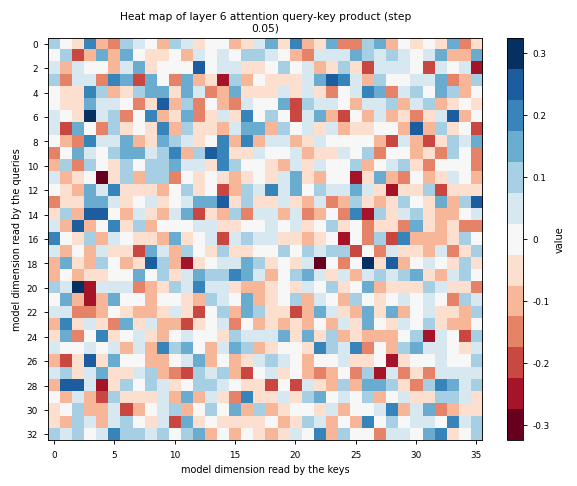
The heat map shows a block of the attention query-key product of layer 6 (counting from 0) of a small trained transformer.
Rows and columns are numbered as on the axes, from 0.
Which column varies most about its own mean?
3
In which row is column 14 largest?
13
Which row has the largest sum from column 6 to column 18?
9
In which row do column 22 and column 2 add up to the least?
18
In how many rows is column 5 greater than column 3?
14
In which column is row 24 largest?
4
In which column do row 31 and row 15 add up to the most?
2
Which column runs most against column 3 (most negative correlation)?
28
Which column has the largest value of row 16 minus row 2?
35
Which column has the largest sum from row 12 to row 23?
16
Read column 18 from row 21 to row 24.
-0.05 -0.05 -0.05 0.05
